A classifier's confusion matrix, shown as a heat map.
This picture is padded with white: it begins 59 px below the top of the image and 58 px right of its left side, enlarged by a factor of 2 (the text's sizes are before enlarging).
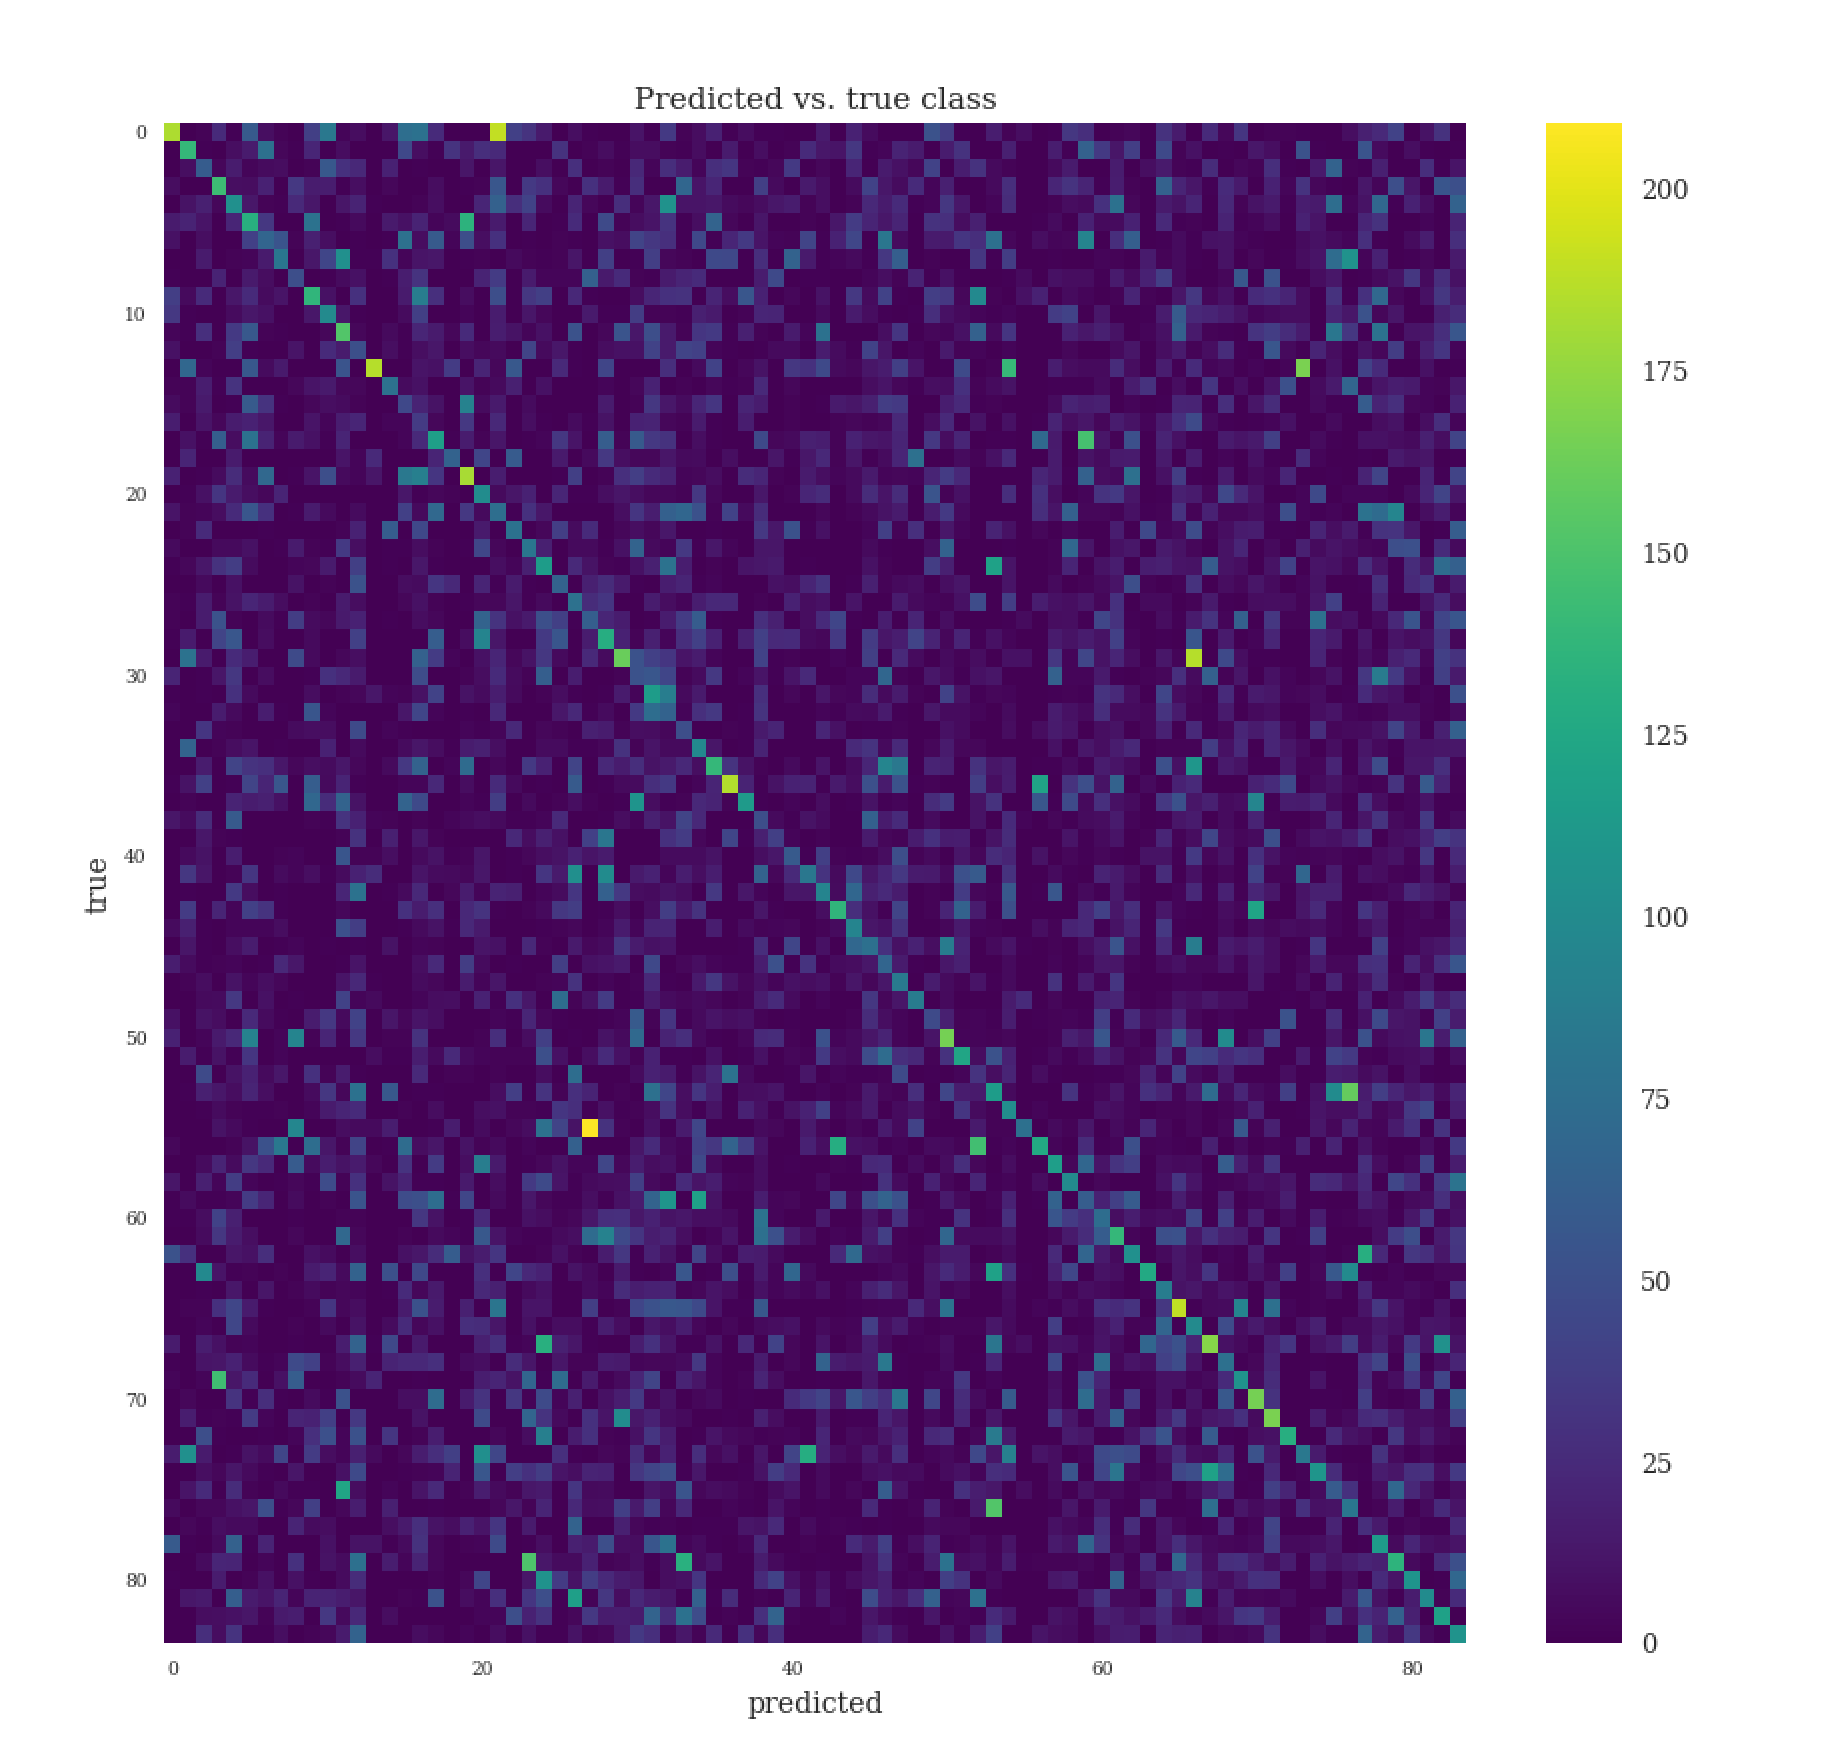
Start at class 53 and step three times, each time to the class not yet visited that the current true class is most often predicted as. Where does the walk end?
24
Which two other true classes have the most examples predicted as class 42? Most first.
11, 68
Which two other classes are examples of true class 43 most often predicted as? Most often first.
70, 51
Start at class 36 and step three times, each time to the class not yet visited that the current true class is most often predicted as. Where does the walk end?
26
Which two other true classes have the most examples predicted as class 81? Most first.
50, 36
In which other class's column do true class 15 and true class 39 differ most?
19
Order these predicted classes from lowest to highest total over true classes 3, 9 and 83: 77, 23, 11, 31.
11, 31, 23, 77
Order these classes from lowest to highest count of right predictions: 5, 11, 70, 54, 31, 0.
54, 31, 5, 11, 70, 0
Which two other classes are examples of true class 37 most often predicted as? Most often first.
30, 70
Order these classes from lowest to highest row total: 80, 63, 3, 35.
80, 3, 63, 35
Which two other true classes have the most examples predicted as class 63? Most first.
67, 22
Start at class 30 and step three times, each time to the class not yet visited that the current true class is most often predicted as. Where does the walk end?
31
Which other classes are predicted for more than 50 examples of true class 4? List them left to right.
21, 32, 61, 75, 78, 83
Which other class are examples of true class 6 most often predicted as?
59
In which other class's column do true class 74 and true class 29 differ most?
66
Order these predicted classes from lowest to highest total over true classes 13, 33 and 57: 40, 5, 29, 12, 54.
29, 40, 12, 5, 54
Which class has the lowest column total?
55
